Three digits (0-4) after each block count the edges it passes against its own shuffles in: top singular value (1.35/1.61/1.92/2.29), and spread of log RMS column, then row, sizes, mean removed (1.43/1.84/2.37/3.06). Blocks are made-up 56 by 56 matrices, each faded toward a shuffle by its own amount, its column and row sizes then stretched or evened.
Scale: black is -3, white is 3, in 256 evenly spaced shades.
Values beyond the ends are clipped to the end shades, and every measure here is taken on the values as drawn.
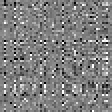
4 4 2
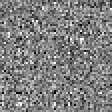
2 1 1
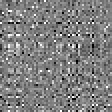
4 2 2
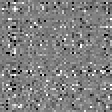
3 2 3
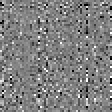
3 3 1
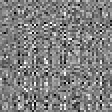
4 3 2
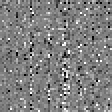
2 3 0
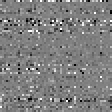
1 2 4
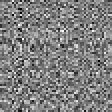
3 2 1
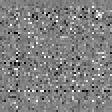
1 2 3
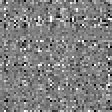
1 2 3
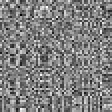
4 2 1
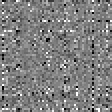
3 3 2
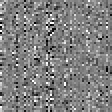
3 4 0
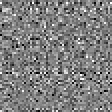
4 1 2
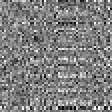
4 2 3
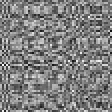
4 1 2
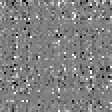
2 2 3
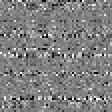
3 0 4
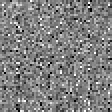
1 2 0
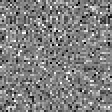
3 0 0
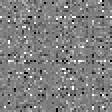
1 3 3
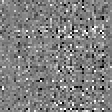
2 3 3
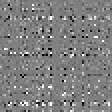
3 3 4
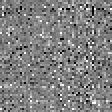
2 2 1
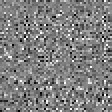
3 1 3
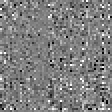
1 3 2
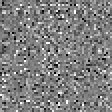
3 2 1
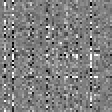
3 4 1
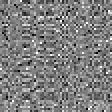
4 1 0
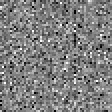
1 2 0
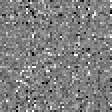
0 2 2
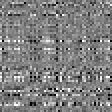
4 2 4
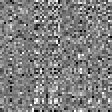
4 3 1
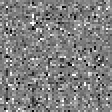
2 2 2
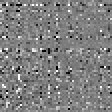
2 3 3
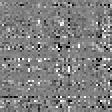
1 3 4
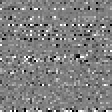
0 0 4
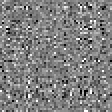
3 2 2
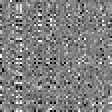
4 3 2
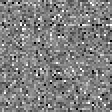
1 0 1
